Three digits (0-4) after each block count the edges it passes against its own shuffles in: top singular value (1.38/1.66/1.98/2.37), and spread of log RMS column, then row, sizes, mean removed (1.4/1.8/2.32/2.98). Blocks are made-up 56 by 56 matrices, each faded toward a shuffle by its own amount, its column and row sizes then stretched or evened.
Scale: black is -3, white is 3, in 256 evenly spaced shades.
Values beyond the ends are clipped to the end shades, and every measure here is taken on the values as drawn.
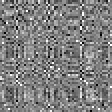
4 2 0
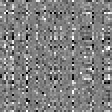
4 4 2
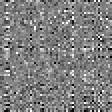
4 3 2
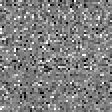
1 1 2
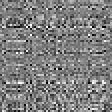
4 2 4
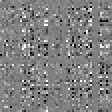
3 4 3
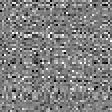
4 1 2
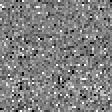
0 0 1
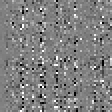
0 4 2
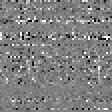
0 1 4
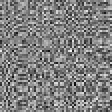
4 2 2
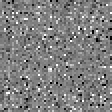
0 2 1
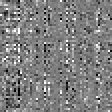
3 4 2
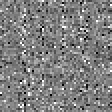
1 3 1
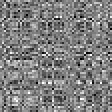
4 1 3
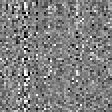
3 3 1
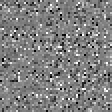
0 1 1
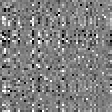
4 3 2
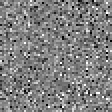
0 2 0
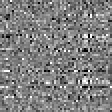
3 1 3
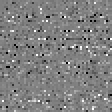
0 0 3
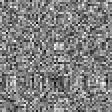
3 1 0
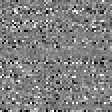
2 1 4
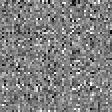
3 3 2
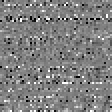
2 0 4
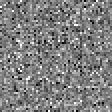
0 1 0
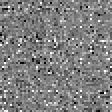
1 1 2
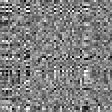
4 3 3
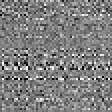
4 2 4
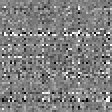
3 2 4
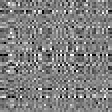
4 0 4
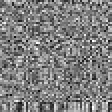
4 0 2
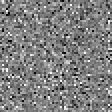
0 2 0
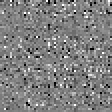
0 2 3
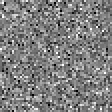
0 0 0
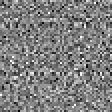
3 0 1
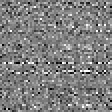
3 0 3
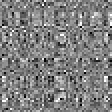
4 2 3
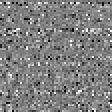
2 1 4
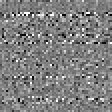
2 2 4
